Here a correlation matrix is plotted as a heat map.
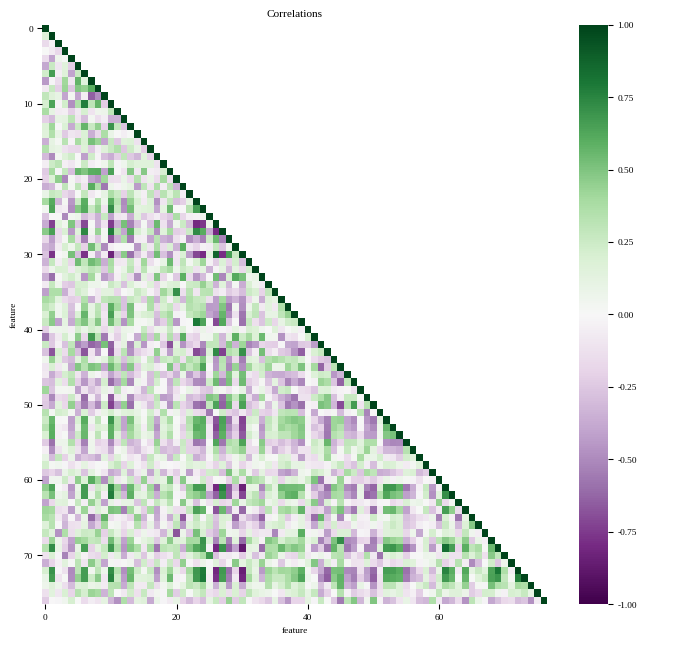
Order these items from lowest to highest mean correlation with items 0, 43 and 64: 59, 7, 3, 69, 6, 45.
7, 59, 3, 6, 45, 69
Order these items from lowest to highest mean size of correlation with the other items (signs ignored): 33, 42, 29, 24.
29, 33, 42, 24
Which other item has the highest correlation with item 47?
50
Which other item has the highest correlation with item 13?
10
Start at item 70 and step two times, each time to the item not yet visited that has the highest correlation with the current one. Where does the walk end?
49
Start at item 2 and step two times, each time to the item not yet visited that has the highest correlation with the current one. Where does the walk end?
35
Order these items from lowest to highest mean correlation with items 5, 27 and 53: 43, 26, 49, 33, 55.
26, 43, 55, 49, 33
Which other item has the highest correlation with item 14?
65
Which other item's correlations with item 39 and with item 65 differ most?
45
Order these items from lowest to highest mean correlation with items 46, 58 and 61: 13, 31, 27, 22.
31, 22, 13, 27
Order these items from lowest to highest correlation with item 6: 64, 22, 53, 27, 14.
14, 22, 64, 53, 27
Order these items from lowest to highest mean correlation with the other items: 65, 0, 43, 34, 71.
43, 65, 0, 71, 34
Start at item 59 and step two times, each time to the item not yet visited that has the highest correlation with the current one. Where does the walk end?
30
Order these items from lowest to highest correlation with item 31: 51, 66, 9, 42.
42, 9, 51, 66
